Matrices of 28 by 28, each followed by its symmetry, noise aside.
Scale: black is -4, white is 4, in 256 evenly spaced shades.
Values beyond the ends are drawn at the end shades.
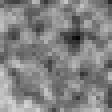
symmetric across the other diagonal.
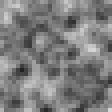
symmetric.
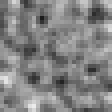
symmetric across the other diagonal.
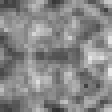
mirrored top to bottom.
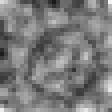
symmetric.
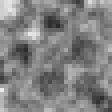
symmetric.
